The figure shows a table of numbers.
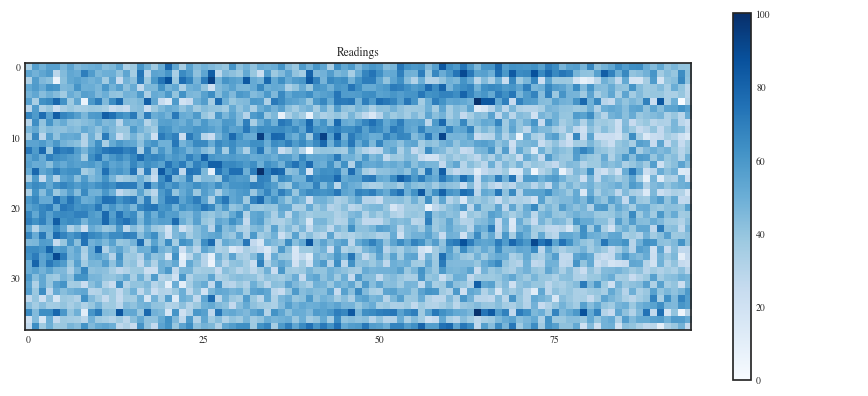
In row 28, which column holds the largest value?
1
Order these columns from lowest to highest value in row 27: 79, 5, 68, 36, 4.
36, 68, 79, 5, 4
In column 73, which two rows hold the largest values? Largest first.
25, 1
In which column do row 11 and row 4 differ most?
69
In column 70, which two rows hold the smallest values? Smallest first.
10, 15
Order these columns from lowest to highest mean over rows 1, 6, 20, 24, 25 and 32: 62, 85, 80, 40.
80, 85, 62, 40
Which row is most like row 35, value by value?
5
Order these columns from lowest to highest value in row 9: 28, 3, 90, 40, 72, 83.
90, 83, 3, 72, 28, 40
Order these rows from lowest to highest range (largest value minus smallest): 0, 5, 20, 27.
0, 20, 27, 5
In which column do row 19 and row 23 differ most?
20
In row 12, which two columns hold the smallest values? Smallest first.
40, 72
